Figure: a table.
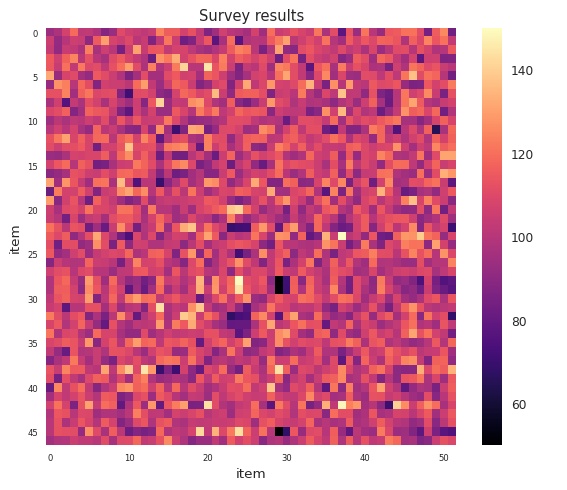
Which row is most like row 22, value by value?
32
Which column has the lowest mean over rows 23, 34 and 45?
10
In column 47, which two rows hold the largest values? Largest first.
23, 38
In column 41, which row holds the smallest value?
17
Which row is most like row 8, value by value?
31
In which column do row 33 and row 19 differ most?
35
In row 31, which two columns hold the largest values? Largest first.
14, 19
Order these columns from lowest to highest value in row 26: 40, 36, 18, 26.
40, 26, 18, 36
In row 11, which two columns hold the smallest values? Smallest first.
49, 16
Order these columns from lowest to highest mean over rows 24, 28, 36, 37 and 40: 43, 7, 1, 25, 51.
51, 7, 1, 25, 43
